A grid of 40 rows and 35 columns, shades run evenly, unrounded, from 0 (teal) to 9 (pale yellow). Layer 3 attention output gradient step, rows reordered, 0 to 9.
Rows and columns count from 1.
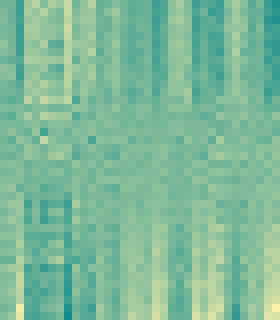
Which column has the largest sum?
27
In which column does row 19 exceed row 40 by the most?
9
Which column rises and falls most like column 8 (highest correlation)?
7
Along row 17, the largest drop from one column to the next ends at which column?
6
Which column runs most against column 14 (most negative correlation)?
29
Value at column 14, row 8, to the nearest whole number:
4
